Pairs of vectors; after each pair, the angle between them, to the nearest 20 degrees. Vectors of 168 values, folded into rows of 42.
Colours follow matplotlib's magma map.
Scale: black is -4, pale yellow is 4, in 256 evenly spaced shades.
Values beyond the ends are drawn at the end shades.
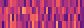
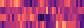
60 degrees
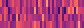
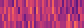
120 degrees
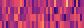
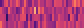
100 degrees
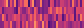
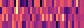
120 degrees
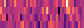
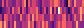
120 degrees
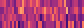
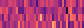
140 degrees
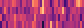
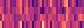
140 degrees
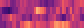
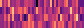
80 degrees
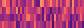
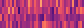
80 degrees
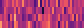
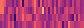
140 degrees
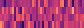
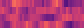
80 degrees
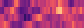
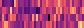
60 degrees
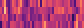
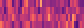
140 degrees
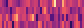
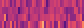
100 degrees
